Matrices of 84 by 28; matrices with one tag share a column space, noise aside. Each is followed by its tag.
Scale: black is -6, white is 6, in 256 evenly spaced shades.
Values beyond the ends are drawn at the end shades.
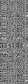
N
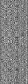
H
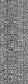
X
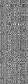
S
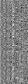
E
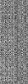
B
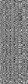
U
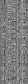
E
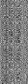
H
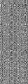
S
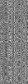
B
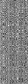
E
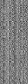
E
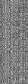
E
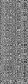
U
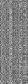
U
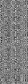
H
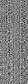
B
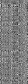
S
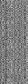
H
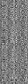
H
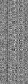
X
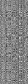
N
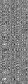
X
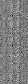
N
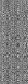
N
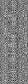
N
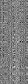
B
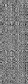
S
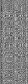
N
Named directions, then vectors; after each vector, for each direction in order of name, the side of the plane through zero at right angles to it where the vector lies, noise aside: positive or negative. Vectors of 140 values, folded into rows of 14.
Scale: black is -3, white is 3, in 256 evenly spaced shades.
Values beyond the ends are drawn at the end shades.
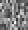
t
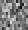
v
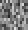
positive, negative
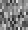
negative, negative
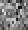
positive, positive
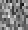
negative, positive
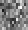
negative, negative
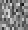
negative, positive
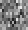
negative, negative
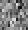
positive, positive
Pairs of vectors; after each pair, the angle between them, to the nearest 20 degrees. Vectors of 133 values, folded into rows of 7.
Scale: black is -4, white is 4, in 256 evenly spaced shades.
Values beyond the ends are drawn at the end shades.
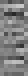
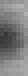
80 degrees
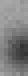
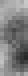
40 degrees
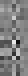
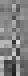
140 degrees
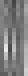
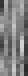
100 degrees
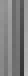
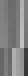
140 degrees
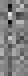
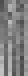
120 degrees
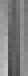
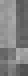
100 degrees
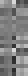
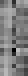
140 degrees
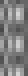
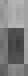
100 degrees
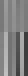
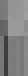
120 degrees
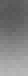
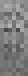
120 degrees
